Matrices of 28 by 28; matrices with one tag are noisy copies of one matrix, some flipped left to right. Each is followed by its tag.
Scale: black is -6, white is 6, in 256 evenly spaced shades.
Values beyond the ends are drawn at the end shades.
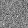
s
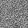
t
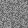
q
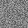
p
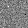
q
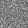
s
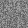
p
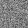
q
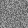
s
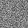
t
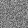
q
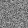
q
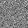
t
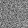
s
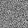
t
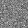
q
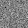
p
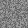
q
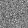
q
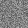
s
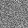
t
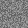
s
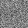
s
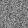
q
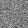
q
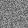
t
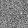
s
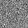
s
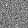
q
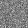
q
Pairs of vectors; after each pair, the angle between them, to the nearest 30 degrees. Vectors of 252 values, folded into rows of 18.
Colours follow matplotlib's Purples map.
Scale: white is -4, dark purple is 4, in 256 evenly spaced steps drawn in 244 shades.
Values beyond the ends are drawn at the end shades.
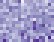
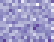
60 degrees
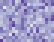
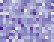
90 degrees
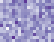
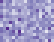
150 degrees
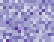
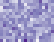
60 degrees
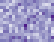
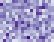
90 degrees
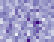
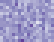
120 degrees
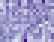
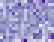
30 degrees
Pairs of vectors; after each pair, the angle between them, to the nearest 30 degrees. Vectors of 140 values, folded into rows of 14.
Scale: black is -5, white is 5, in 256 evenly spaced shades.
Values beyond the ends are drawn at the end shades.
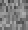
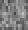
30 degrees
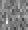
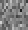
120 degrees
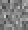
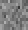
150 degrees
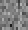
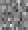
150 degrees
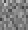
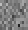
90 degrees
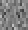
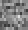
120 degrees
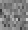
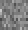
150 degrees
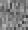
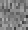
30 degrees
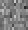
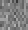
90 degrees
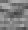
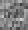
60 degrees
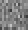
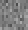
150 degrees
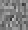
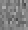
60 degrees
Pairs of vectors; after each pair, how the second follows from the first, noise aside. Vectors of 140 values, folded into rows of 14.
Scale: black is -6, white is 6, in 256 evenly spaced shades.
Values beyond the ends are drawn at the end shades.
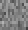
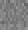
negated, shrunk.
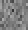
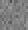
wrapped around, shrunk.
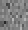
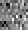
scaled up.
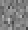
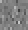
reversed, negated, partly zeroed.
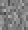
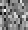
scaled up.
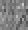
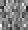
wrapped around, scaled up.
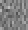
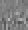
reversed, negated, partly zeroed.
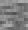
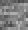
negated.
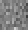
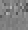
partly zeroed.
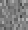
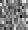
scaled up.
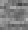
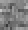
wrapped around, negated.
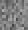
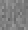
negated, shrunk.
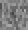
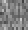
wrapped around, negated.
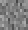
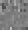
reversed, negated, partly zeroed.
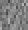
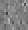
partly zeroed.
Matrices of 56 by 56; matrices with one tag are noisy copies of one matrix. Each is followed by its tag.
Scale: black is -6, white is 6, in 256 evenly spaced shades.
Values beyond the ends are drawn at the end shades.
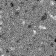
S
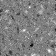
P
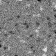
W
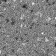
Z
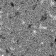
S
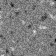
S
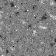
S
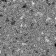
Z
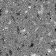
P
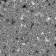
Z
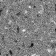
P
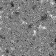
S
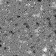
W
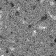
S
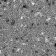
Z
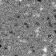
W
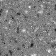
P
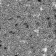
W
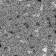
W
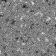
Z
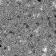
W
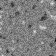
S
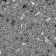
Z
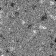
S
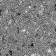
P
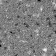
W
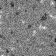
S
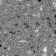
W
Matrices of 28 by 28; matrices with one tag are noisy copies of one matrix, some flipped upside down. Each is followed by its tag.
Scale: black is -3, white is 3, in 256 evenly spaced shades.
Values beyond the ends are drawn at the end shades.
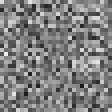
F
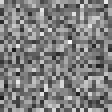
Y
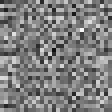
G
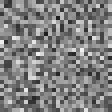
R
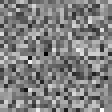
F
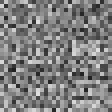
F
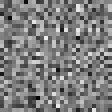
R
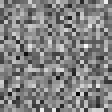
Y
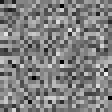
G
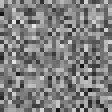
Y
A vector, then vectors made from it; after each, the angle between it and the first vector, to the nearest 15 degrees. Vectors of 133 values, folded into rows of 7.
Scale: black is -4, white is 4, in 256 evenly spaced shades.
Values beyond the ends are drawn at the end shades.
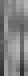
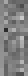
120 degrees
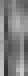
150 degrees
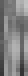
15 degrees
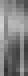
135 degrees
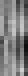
120 degrees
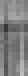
120 degrees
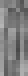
135 degrees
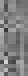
120 degrees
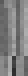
90 degrees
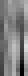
30 degrees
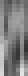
150 degrees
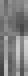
45 degrees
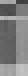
105 degrees
